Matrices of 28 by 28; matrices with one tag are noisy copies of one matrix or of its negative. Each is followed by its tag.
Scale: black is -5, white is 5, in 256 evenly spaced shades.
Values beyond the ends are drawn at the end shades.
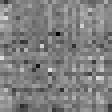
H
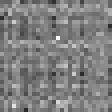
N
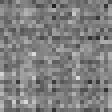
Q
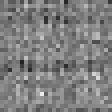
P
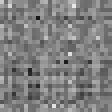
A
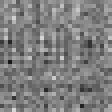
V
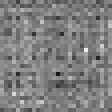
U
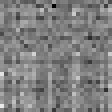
Q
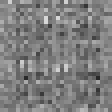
P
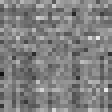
Q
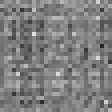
U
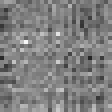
H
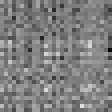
V
